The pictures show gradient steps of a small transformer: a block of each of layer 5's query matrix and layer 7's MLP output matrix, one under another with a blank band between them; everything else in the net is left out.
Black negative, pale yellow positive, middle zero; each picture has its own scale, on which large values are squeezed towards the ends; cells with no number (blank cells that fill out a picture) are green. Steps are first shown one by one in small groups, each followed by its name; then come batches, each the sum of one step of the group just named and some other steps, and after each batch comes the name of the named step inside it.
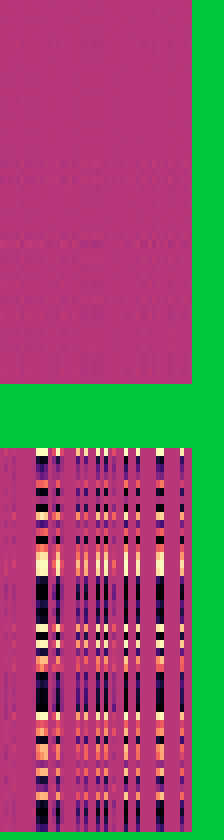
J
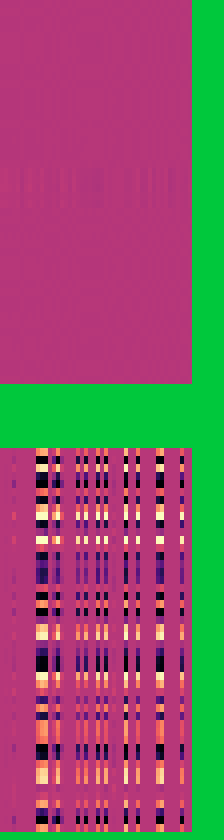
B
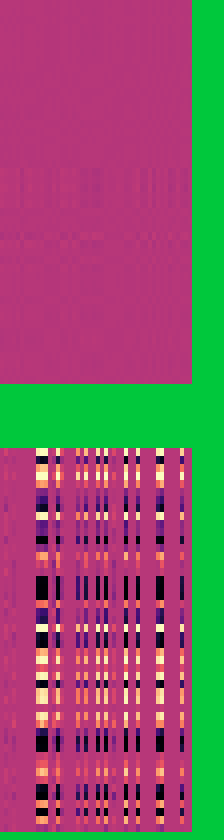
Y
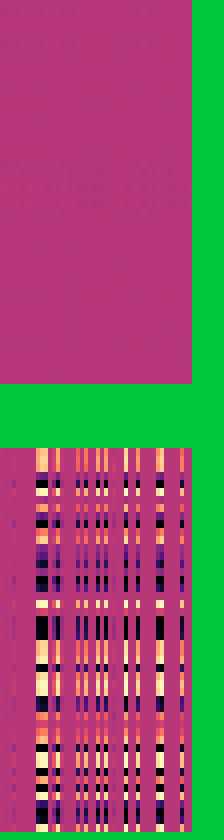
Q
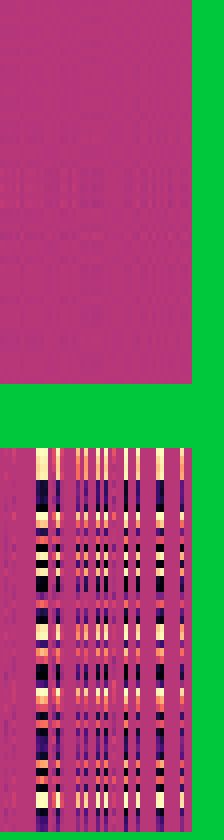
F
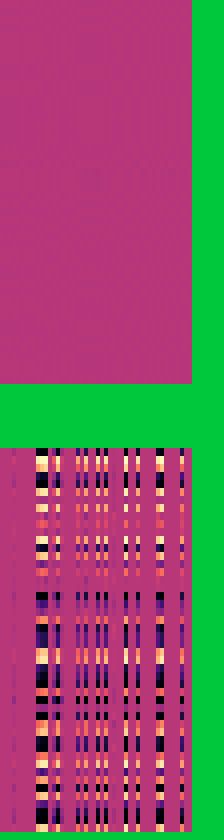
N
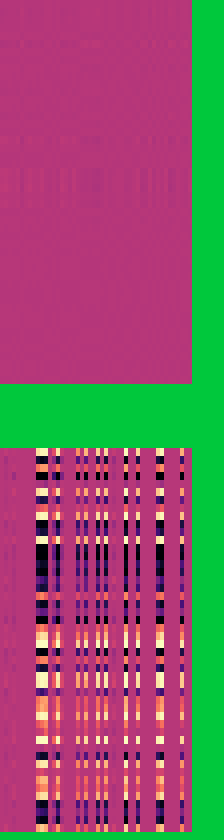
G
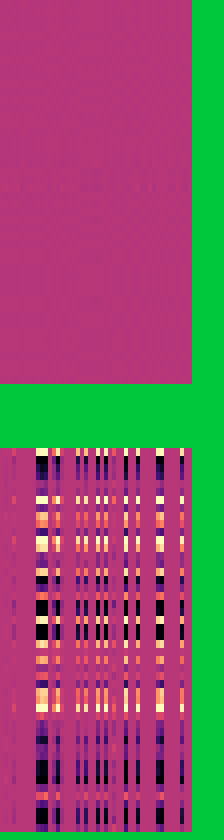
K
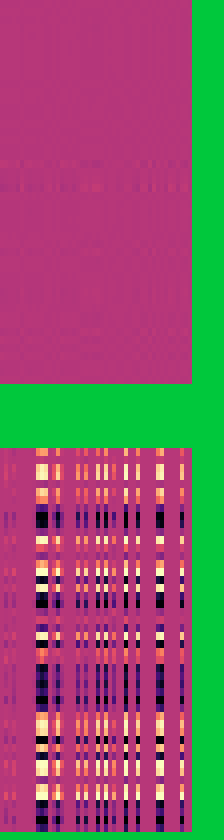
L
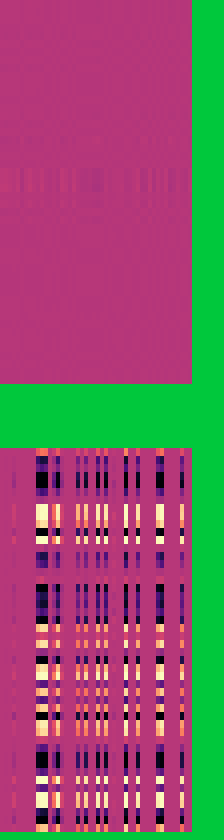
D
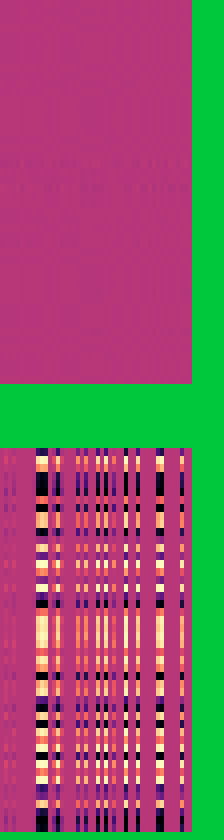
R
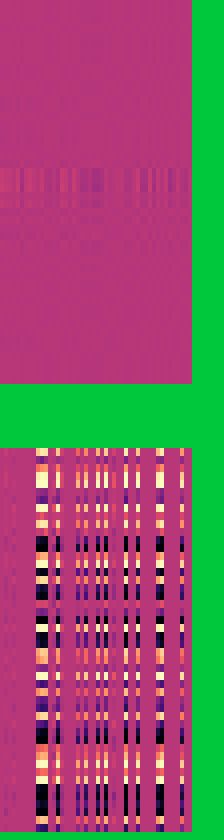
Y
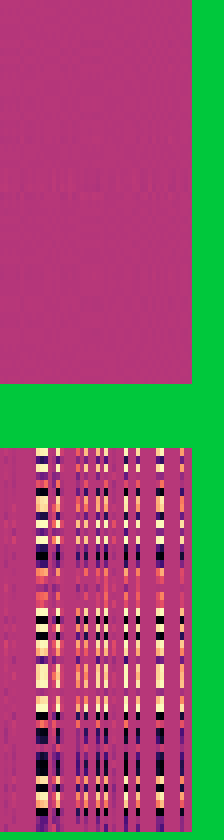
D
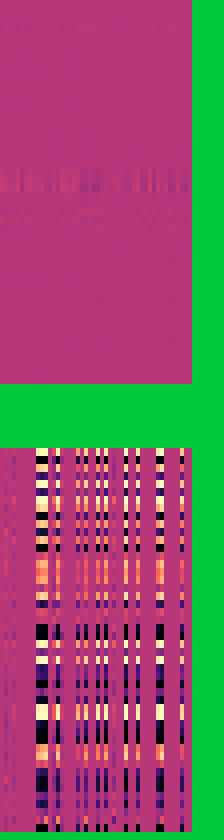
K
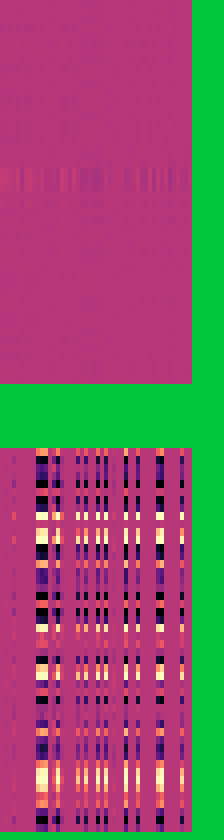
B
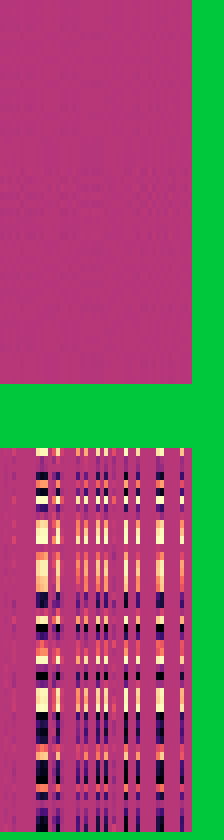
K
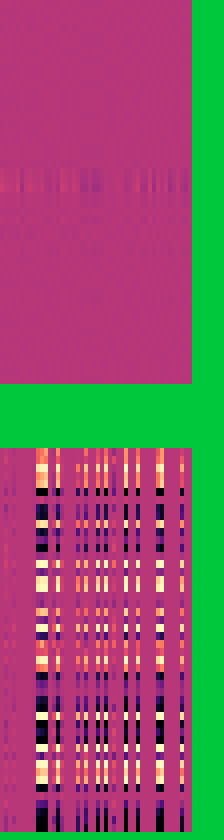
R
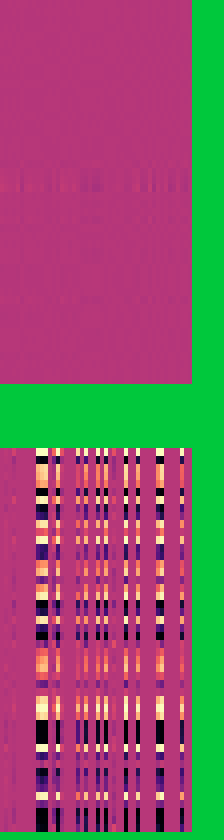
K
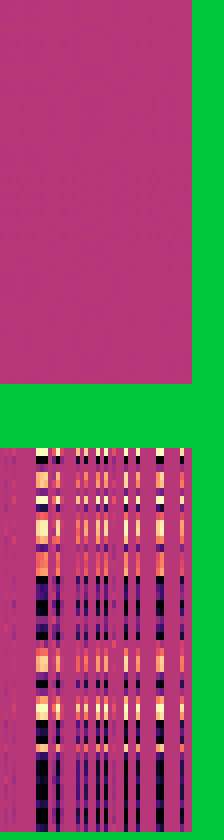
K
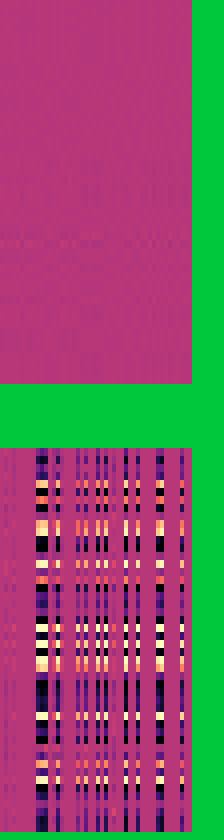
J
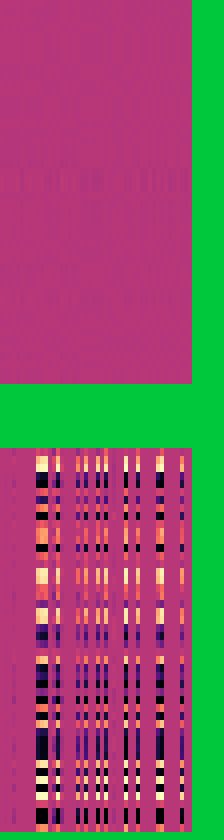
N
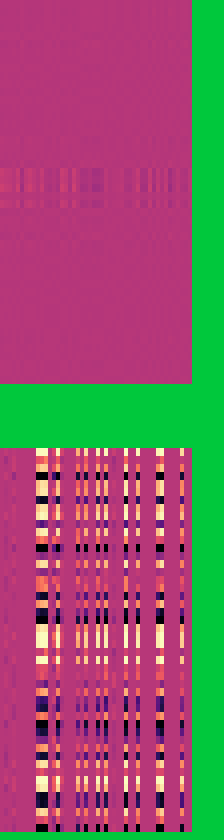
G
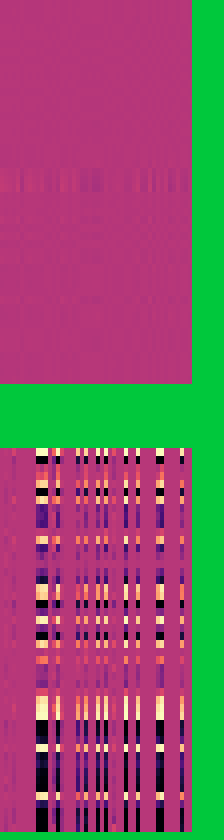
K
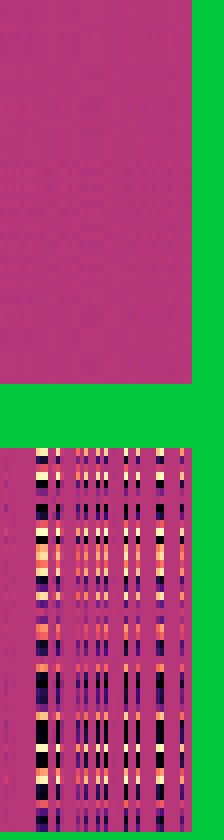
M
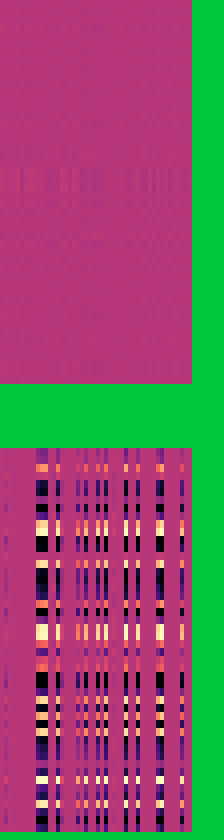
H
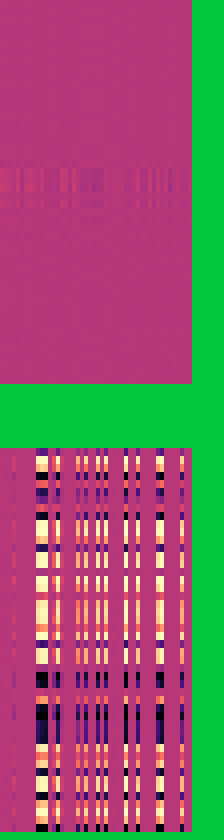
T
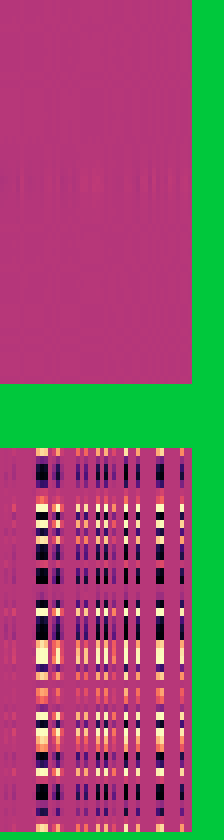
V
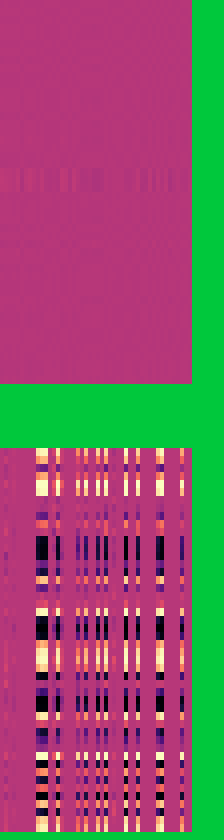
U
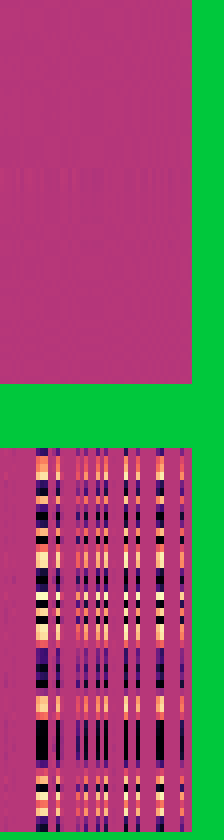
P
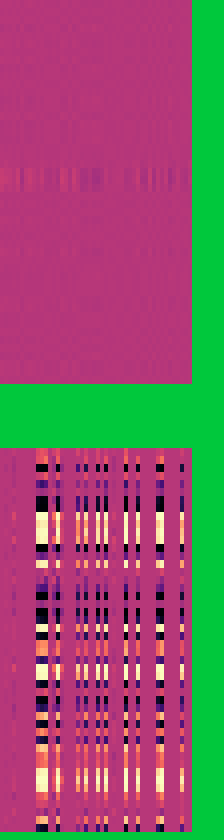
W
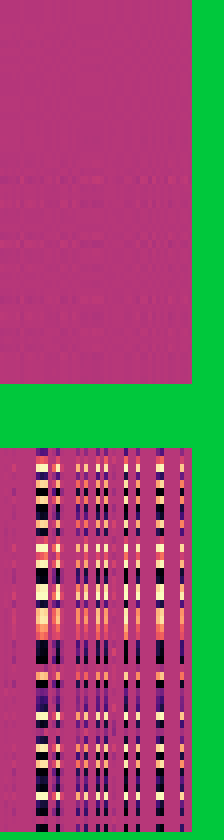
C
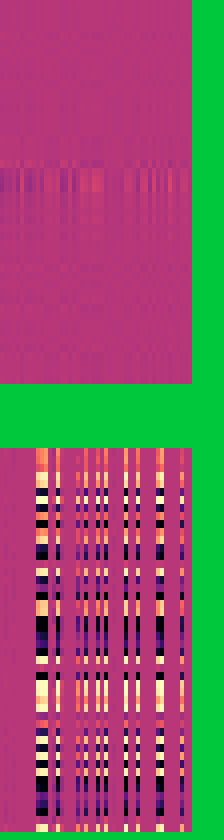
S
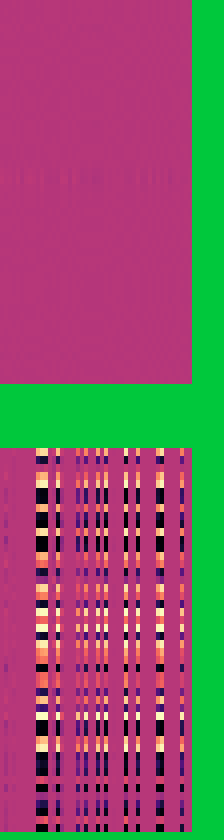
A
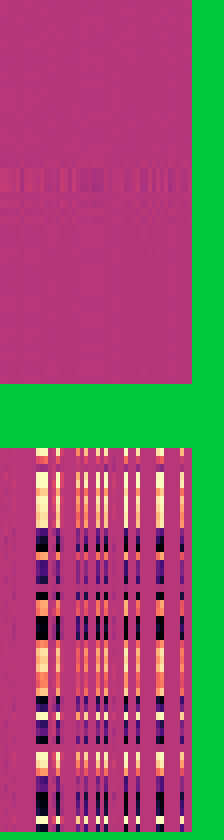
U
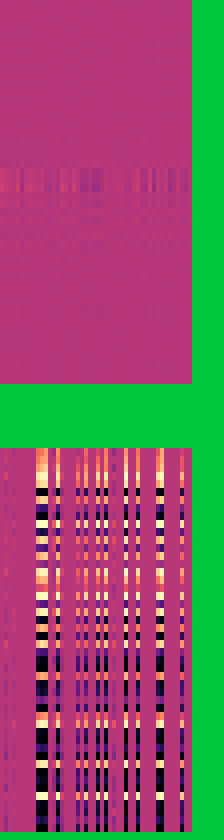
C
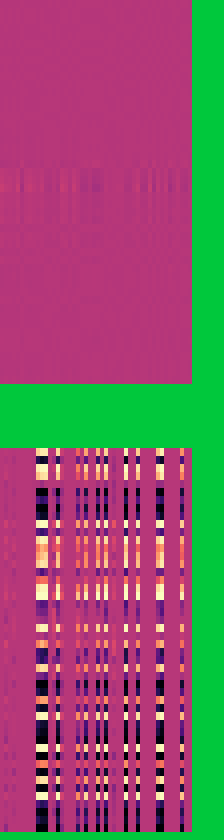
C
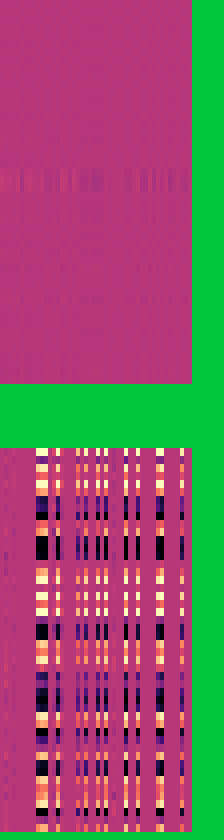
U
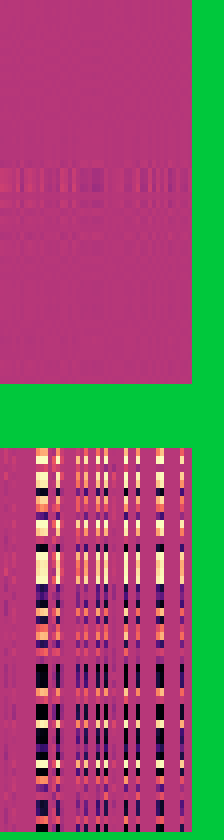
T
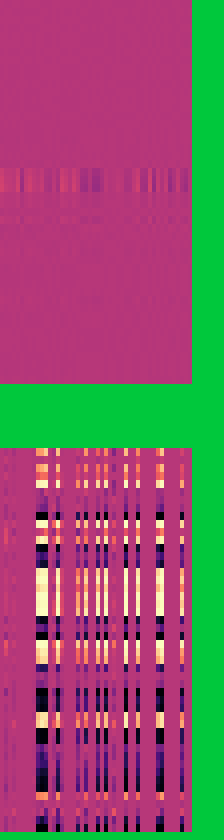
U
